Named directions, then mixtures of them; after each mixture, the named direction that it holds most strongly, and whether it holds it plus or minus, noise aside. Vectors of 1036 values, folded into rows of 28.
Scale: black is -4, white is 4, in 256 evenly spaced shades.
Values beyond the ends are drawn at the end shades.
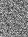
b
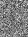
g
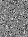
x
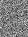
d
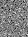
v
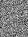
d, minus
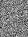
d, minus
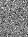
v, minus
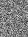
b, plus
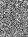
g, plus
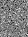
v, plus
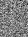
g, minus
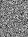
d, minus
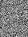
d, minus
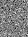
v, plus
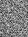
b, minus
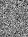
g, minus
